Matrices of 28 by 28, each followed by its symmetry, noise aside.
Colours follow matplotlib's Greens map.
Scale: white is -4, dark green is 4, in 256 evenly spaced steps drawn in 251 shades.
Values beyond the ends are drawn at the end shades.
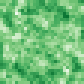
same after a half turn.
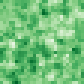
antisymmetric.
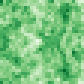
mirrored top to bottom.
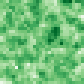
no symmetry.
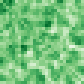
symmetric.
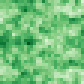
mirrored top to bottom.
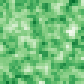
no symmetry.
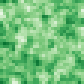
no symmetry.
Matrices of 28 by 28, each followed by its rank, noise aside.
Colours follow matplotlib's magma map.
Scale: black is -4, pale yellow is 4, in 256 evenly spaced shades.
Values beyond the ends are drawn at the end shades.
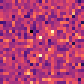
eight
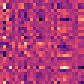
three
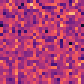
eight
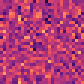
eight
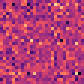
eight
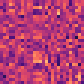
four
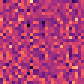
six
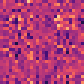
six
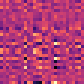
two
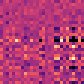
two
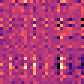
two
